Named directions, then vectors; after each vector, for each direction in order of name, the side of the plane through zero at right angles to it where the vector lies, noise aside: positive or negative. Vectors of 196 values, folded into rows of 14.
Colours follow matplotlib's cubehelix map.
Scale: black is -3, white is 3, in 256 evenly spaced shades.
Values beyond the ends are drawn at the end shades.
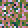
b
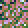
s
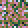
positive, negative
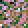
positive, positive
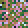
negative, positive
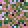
positive, negative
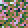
negative, negative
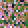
positive, negative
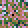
positive, negative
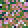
negative, positive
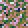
negative, negative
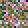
negative, positive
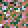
positive, positive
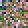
negative, positive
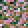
positive, positive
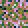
negative, positive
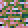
negative, negative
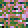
positive, positive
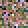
negative, positive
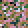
positive, positive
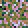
negative, positive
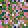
negative, positive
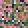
positive, negative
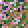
negative, negative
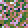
negative, negative
